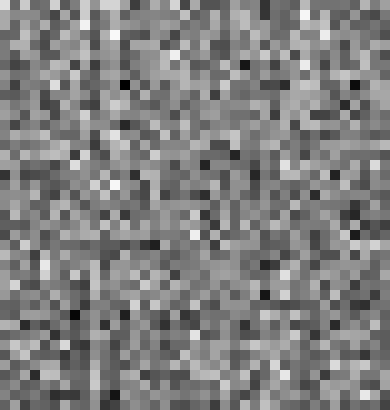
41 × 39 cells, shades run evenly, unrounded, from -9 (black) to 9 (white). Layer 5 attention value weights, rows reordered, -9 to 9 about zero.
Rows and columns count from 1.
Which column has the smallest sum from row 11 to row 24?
37
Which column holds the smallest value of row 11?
35
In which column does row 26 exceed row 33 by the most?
5
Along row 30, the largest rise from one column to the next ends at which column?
28
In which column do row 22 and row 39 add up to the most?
23
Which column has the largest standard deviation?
12
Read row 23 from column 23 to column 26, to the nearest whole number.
4 -2 4 -2
